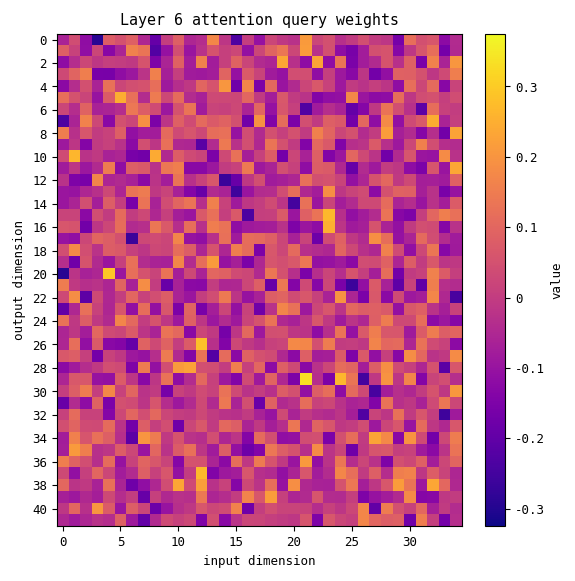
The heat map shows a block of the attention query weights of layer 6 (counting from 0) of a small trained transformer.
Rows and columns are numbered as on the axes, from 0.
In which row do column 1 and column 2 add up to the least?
12
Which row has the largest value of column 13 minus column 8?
0
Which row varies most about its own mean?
29
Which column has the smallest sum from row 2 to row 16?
25
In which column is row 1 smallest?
8
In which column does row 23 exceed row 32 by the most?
26
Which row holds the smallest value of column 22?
17
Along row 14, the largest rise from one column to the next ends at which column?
21
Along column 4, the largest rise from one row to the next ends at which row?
20
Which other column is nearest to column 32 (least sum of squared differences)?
19
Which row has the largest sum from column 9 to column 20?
28
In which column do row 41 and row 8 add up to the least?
33
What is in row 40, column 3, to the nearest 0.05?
0.2
